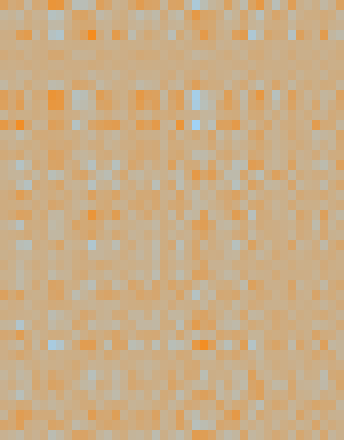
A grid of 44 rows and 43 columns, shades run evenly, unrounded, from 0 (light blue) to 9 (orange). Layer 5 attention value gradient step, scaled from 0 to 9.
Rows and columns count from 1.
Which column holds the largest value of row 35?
26
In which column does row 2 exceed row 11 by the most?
25
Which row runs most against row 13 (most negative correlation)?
33
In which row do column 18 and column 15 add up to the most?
13
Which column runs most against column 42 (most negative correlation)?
6
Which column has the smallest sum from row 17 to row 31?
3
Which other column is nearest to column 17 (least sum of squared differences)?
22
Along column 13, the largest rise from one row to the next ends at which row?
10
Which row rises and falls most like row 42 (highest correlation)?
20
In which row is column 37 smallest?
4
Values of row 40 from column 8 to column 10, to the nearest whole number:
5 4 5
